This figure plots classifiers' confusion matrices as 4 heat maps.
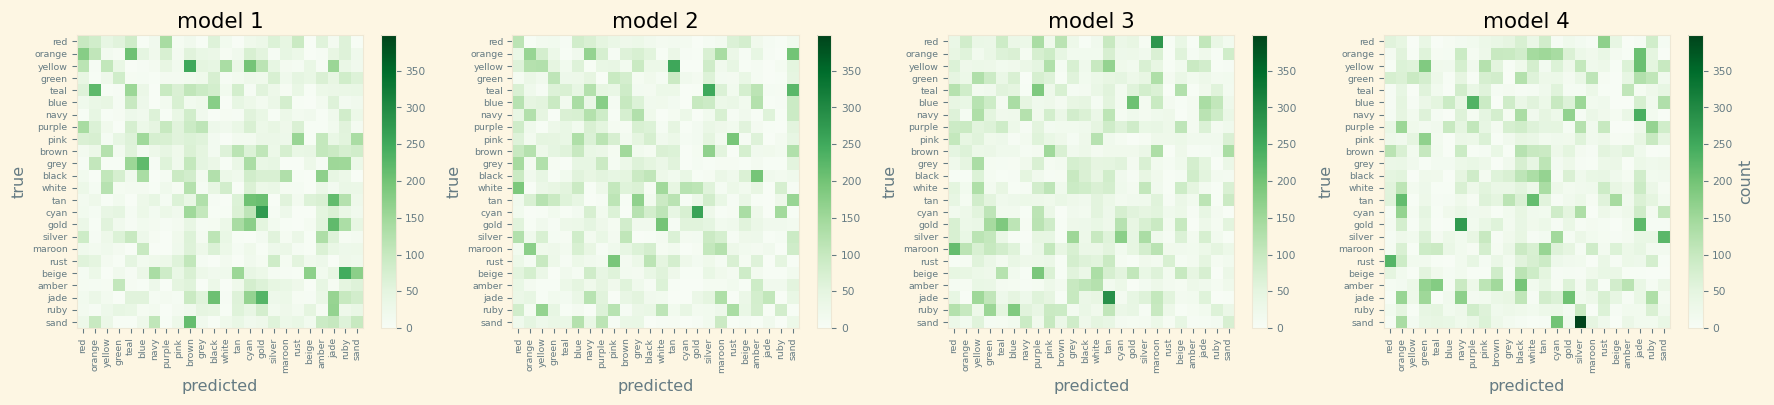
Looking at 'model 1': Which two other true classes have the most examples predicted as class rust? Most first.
pink, red
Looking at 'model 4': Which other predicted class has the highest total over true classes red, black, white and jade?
tan
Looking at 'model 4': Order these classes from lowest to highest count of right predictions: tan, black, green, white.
white, tan, green, black
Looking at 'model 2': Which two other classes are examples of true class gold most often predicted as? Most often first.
white, brown
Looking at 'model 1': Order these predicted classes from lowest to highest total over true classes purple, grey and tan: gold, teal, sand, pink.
sand, pink, teal, gold
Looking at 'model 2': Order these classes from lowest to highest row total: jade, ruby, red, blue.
red, jade, ruby, blue
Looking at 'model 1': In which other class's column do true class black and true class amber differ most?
blue
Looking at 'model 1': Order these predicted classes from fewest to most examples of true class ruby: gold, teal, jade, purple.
purple, teal, gold, jade
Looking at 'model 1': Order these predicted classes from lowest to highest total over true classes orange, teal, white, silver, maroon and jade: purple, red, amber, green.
green, purple, amber, red
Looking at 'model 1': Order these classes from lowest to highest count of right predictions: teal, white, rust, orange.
rust, white, orange, teal
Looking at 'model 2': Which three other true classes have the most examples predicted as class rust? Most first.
pink, ruby, red
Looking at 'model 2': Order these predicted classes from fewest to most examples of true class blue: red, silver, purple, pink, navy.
pink, navy, silver, red, purple
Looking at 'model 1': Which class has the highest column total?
brown
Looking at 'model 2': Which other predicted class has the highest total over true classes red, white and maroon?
blue
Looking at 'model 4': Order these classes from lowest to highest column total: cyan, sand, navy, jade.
sand, cyan, navy, jade
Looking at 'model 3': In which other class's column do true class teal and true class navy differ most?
purple
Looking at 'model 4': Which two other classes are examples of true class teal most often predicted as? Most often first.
amber, navy
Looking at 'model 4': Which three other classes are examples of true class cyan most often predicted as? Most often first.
orange, silver, sand
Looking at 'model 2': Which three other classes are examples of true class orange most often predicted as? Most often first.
sand, navy, maroon
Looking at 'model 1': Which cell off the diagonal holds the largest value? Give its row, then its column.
cyan, gold
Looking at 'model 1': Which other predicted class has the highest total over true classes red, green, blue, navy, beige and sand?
ruby
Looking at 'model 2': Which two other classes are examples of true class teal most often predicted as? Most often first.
silver, sand
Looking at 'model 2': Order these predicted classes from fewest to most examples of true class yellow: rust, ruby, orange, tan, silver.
ruby, rust, silver, orange, tan
